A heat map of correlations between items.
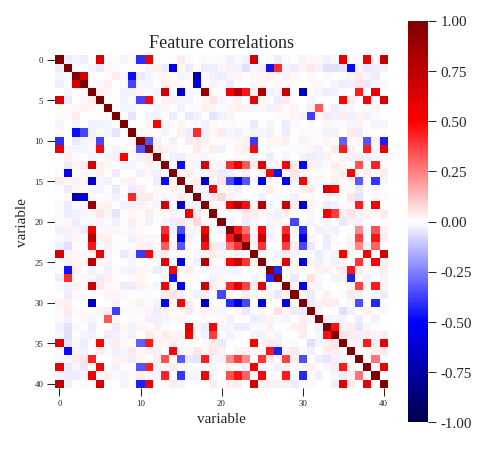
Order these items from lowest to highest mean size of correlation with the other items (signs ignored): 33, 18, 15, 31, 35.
31, 33, 35, 15, 18
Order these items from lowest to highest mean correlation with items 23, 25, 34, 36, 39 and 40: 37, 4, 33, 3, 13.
3, 33, 37, 13, 4
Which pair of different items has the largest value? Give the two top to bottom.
4, 18
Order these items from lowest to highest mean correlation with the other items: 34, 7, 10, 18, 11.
10, 7, 34, 11, 18
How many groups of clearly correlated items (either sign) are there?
9
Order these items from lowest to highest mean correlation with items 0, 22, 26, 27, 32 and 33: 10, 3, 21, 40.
10, 3, 21, 40
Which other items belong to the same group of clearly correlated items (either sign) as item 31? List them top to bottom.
7
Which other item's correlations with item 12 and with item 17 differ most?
2
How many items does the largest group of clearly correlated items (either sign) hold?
12
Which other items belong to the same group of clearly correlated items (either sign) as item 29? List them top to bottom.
20
